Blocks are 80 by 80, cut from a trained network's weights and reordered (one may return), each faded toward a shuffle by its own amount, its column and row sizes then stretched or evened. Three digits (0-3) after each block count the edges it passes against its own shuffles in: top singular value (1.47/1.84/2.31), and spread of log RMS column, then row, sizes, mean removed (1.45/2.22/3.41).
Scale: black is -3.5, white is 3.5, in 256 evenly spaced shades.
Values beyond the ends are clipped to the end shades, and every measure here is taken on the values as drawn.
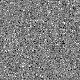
0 0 1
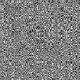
2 2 0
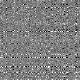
3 2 2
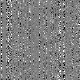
1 3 0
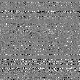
1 1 3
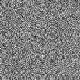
3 0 0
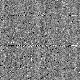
1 0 1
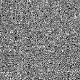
1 0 1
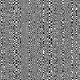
3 3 1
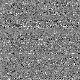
0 0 2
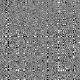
2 2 2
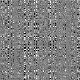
3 3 1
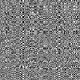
3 2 2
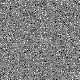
0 1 0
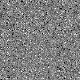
0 1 1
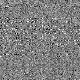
1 0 2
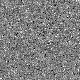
0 0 0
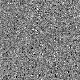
0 1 0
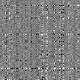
2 2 2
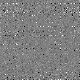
1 1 2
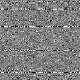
3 0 2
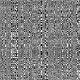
3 3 0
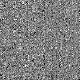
0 2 1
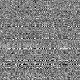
3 0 2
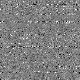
1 0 2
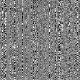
2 3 0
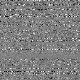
0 0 3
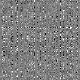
2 3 1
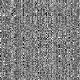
2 2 0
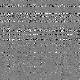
2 1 3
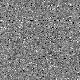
1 0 1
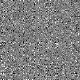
1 2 1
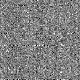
1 0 1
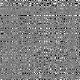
2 2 3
